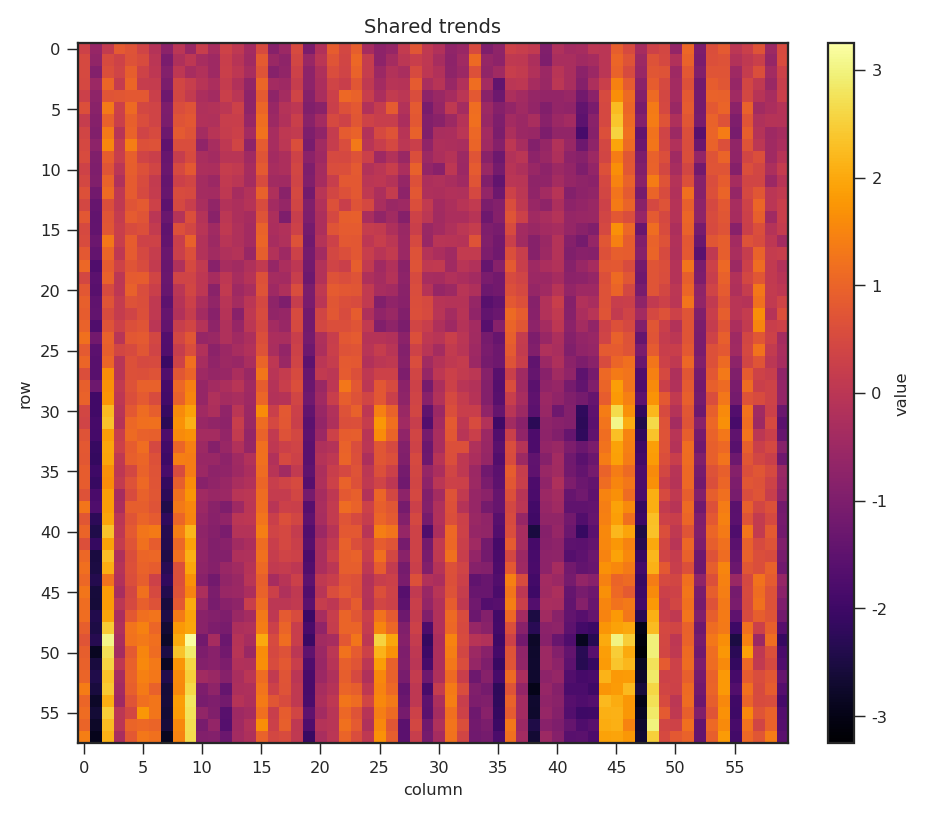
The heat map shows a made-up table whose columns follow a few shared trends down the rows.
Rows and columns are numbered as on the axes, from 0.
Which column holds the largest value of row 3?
45
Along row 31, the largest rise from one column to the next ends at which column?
48
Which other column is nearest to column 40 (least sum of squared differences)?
10
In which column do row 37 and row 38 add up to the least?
7
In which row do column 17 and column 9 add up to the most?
49
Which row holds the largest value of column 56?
50
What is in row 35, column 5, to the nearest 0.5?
1
